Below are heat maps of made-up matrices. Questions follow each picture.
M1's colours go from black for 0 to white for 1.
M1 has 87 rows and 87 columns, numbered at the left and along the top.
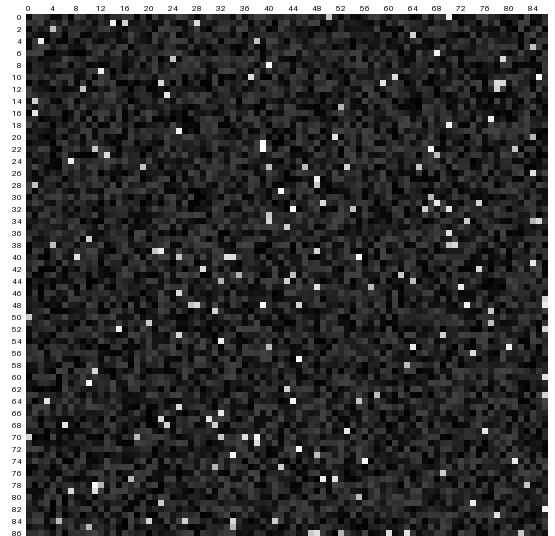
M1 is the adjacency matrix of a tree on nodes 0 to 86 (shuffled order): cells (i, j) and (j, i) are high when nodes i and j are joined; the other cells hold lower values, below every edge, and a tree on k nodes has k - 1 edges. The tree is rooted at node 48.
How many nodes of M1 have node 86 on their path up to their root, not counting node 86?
7
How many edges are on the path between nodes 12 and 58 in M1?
8
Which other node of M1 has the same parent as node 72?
57
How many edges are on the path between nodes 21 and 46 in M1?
7
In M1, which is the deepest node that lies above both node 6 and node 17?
77
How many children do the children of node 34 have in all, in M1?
9
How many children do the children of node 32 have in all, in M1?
4
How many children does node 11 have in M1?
3
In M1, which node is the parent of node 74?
81
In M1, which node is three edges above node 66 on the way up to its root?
64
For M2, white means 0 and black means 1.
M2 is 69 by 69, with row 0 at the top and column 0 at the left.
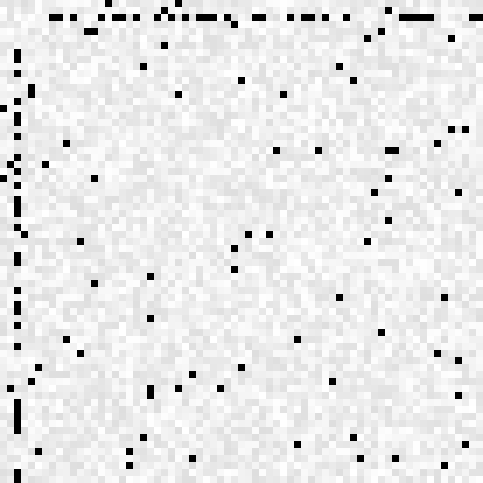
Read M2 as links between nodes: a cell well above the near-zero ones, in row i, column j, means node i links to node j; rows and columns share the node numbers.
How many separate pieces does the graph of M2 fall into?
4
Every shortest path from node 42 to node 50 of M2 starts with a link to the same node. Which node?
node 48
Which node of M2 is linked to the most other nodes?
node 2
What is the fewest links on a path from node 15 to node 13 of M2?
3
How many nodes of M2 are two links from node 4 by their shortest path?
3
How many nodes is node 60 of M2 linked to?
1
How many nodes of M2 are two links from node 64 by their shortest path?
2
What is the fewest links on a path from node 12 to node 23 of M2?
6
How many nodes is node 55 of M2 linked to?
4
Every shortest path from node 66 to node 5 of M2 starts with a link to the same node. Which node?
node 18
